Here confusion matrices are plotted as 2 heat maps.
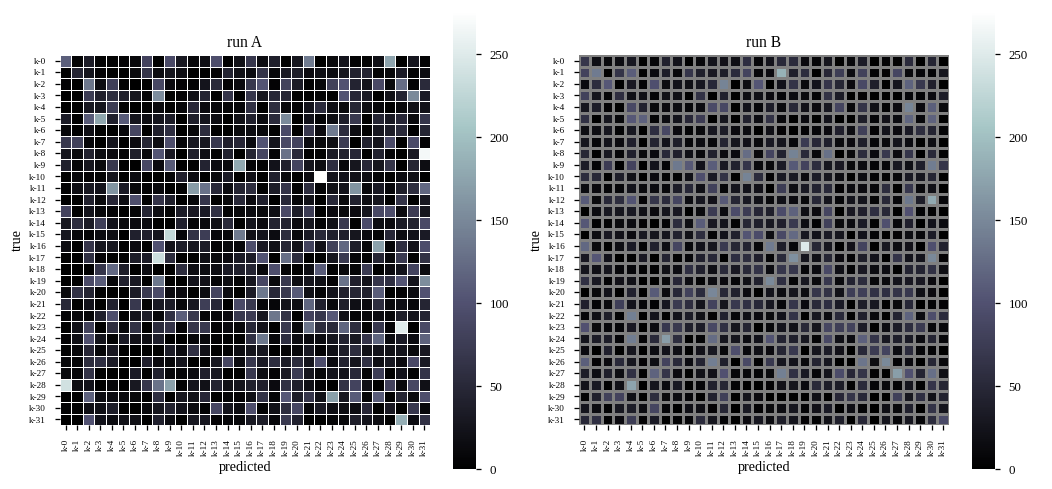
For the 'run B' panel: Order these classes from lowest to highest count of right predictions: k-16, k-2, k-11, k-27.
k-11, k-2, k-16, k-27
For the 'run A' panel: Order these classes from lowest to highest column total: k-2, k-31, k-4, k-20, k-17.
k-20, k-4, k-17, k-2, k-31
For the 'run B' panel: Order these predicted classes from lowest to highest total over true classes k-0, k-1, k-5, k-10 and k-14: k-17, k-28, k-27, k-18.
k-27, k-18, k-28, k-17
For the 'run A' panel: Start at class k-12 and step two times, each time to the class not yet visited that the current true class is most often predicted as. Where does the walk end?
k-23
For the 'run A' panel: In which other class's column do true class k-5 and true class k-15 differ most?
k-9
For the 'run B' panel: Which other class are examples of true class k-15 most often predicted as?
k-18
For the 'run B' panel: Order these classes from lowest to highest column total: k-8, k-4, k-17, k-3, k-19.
k-3, k-19, k-8, k-17, k-4
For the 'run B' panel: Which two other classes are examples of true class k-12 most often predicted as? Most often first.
k-30, k-28
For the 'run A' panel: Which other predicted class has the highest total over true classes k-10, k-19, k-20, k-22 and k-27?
k-31
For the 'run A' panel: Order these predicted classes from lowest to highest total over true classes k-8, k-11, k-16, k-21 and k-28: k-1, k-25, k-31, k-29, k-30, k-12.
k-1, k-29, k-30, k-12, k-25, k-31
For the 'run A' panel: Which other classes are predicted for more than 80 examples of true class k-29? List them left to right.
k-2, k-19, k-23, k-25, k-27, k-31
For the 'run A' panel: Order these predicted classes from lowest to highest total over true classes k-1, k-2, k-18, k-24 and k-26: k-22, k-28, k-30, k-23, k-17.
k-28, k-23, k-30, k-22, k-17
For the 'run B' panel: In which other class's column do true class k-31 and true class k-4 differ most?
k-28
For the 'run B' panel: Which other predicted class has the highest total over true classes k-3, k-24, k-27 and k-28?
k-4
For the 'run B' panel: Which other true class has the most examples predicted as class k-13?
k-25
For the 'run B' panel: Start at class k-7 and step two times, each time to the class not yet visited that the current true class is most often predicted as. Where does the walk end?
k-16
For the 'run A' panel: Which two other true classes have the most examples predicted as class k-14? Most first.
k-26, k-3
